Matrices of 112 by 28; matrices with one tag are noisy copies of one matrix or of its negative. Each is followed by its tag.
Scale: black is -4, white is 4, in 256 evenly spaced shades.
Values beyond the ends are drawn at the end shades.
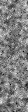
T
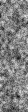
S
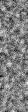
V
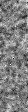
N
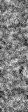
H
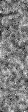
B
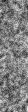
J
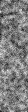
B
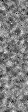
V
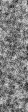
T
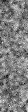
J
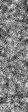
T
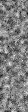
V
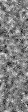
V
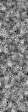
V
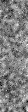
J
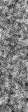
T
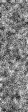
S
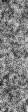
J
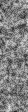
N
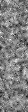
H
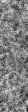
J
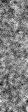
J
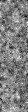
S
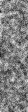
B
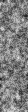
S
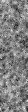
J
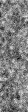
S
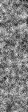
N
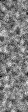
V
